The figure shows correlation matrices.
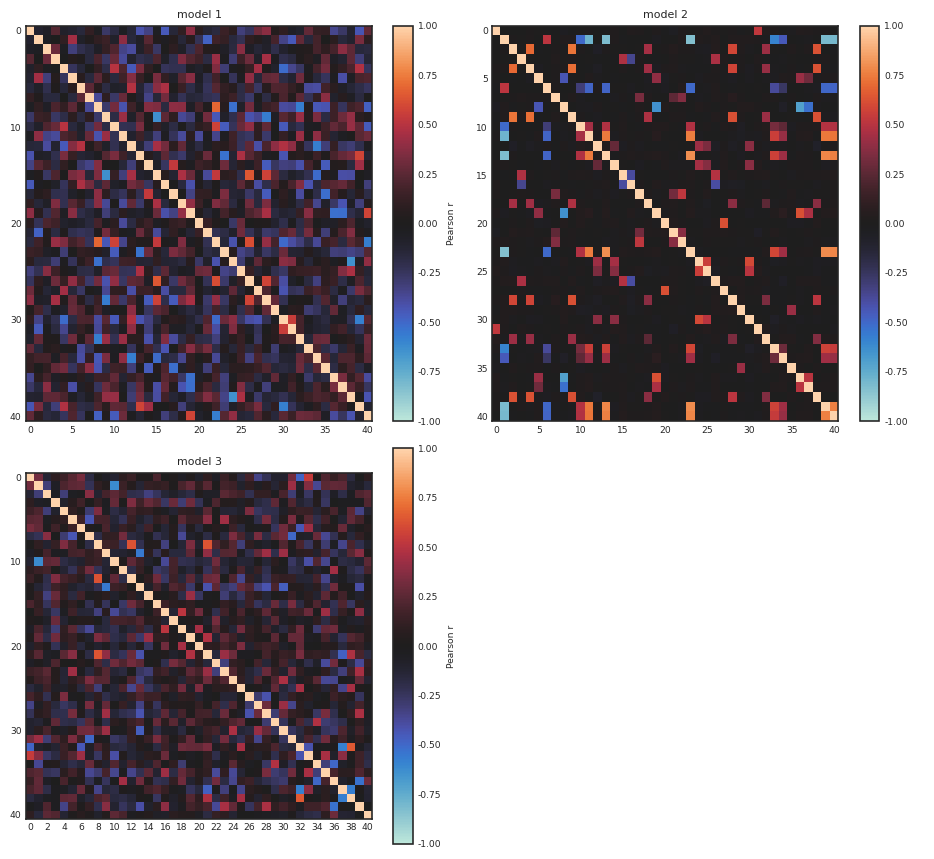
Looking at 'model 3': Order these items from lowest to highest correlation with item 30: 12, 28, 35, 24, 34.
35, 34, 12, 28, 24
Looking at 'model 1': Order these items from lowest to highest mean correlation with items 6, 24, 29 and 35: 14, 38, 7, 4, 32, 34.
14, 38, 34, 4, 32, 7
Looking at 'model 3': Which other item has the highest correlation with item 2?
7
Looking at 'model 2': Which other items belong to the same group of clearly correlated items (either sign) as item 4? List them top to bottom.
2, 9, 18, 28, 32, 38
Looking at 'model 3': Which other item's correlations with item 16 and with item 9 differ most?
18
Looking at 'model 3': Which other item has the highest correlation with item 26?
4
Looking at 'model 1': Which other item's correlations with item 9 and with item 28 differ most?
15
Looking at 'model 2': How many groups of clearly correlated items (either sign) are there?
9
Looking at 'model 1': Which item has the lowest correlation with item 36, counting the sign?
19
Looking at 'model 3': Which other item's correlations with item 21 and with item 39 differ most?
8
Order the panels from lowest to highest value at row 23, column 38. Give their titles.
model 1, model 2, model 3
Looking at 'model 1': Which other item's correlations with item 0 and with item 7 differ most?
16
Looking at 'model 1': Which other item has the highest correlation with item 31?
30
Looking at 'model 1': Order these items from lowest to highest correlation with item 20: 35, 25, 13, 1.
1, 35, 13, 25
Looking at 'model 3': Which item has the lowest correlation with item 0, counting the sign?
32
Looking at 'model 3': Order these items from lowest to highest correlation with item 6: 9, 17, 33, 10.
10, 17, 9, 33
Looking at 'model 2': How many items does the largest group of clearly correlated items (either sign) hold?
10
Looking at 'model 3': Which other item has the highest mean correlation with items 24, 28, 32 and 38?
21
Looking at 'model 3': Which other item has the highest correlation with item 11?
36
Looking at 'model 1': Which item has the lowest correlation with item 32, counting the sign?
8
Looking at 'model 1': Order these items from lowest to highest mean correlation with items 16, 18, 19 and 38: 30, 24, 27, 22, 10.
24, 27, 30, 10, 22
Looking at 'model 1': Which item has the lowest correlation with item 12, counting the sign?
34
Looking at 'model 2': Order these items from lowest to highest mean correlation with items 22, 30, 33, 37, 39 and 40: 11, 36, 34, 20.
20, 36, 34, 11
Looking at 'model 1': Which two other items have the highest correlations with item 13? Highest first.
39, 25
